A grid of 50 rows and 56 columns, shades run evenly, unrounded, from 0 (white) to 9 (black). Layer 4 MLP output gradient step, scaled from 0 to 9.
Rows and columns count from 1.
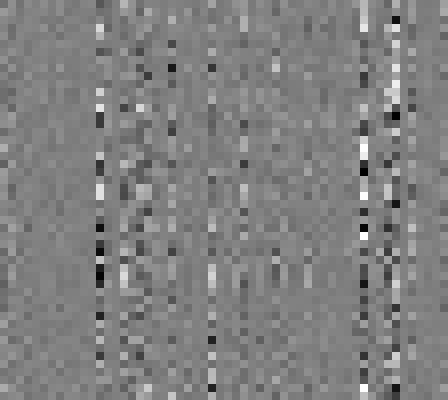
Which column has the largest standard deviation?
46
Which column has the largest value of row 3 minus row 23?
50
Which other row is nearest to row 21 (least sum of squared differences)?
16
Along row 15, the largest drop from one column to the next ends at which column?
51
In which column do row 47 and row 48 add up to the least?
27
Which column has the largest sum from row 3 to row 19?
22
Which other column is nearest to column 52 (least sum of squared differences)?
2
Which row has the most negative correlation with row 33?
32
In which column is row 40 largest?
13
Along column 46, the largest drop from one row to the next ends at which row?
30
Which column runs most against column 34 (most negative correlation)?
53
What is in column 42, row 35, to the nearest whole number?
4
